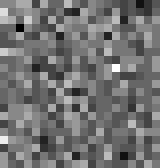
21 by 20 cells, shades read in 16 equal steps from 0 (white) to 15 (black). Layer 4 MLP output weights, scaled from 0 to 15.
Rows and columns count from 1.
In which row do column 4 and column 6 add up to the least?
1
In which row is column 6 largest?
18
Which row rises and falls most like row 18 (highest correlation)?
2
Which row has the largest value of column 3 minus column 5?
4
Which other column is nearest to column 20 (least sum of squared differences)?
13
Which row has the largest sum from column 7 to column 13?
9
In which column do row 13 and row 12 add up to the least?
8
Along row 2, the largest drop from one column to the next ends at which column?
11
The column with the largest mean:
16
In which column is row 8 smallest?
7
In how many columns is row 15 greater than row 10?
8
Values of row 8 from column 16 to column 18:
7 7 7
